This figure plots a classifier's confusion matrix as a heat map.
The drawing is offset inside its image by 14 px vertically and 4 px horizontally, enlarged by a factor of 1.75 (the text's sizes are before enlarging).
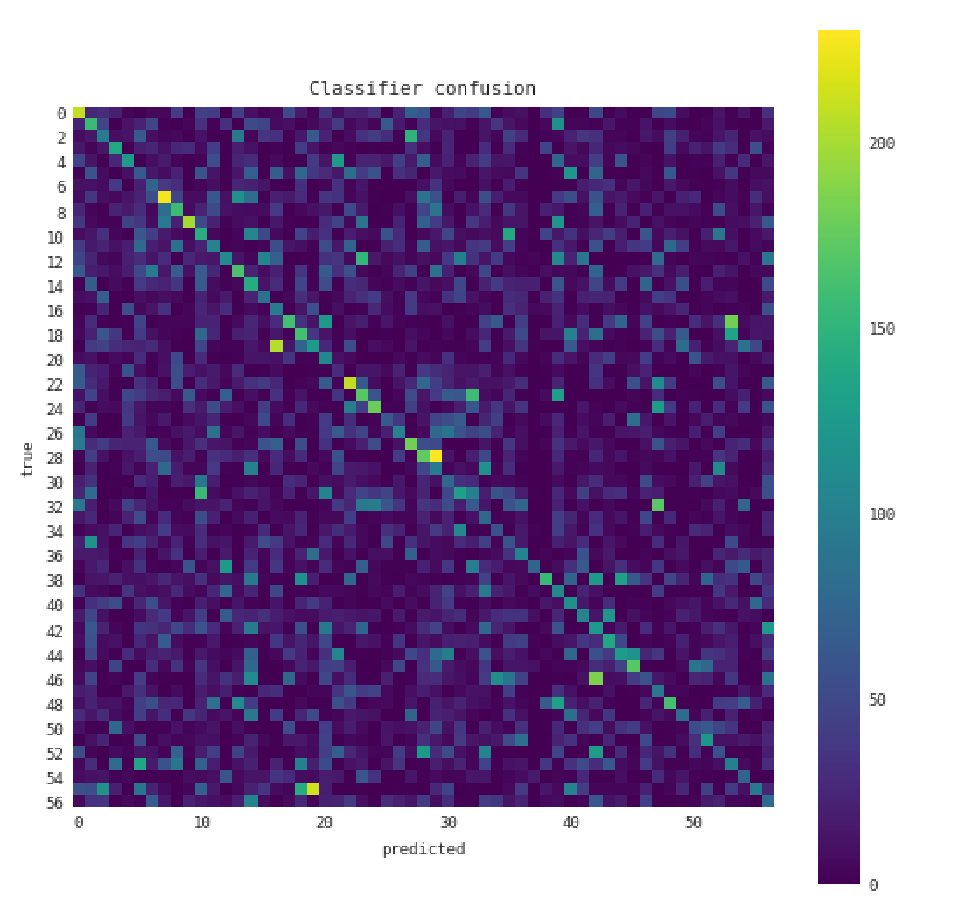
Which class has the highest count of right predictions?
7
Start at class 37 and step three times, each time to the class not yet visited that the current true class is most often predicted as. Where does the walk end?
32
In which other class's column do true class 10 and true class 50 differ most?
35
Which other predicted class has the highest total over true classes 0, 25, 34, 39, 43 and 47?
31
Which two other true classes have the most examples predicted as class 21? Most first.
4, 44
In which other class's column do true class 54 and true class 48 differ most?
39
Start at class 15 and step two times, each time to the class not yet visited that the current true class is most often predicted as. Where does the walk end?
27
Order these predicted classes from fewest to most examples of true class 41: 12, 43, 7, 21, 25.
25, 21, 7, 12, 43
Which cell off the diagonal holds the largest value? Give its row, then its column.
28, 29
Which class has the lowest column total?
37
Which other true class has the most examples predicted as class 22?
24
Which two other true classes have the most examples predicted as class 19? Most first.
55, 36
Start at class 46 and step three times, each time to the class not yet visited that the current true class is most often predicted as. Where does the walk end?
14
